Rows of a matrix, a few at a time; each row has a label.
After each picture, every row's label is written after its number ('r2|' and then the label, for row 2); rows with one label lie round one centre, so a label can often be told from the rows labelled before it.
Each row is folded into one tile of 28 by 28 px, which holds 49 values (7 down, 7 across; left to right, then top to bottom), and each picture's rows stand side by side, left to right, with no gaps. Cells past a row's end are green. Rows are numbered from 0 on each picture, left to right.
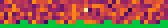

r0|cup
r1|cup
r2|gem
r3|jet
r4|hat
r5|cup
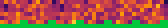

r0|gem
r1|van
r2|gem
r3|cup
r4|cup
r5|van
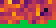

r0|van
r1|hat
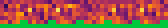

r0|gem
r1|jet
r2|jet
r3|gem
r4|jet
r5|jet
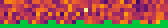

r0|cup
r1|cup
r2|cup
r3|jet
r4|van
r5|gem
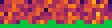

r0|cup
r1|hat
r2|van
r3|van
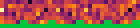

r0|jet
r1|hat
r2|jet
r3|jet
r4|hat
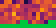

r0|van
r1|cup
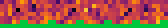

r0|hat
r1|gem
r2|hat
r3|jet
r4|hat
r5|gem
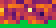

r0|jet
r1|jet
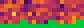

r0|van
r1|cup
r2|gem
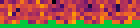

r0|hat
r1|van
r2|gem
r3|gem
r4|gem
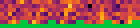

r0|hat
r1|cup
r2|cup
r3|gem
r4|gem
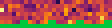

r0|jet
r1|gem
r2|hat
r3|gem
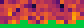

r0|hat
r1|gem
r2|gem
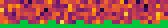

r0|jet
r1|hat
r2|cup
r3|hat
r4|van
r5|gem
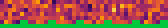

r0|cup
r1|van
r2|jet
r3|gem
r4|jet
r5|cup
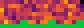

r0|jet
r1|gem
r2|van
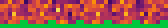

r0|van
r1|van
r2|jet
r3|van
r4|van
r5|cup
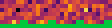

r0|hat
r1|hat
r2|cup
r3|jet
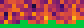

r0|cup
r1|gem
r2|gem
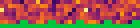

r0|jet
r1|van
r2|hat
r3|jet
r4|cup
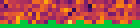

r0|gem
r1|cup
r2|hat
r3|gem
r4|van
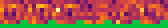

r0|jet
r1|jet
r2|jet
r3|gem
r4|cup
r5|jet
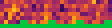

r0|cup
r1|gem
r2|gem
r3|van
